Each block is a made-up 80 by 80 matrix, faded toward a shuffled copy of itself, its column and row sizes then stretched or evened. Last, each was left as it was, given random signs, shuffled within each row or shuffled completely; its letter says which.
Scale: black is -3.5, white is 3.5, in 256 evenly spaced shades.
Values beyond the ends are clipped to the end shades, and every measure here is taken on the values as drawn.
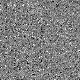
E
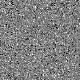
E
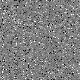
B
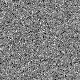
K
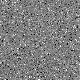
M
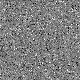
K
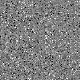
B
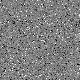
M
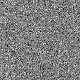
B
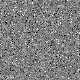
E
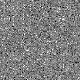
B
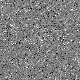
K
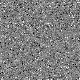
M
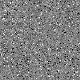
B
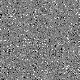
B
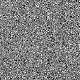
B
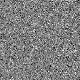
B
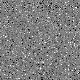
E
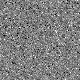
M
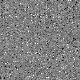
B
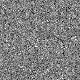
E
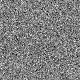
K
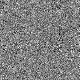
E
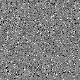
B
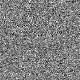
B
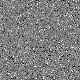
M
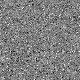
M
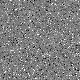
K
